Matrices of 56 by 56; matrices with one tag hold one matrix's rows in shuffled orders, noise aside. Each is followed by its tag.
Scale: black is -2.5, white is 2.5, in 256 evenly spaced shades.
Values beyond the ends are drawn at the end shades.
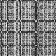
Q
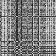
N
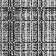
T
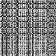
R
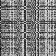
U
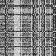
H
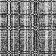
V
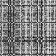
T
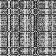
V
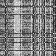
H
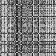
N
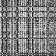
R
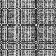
Q
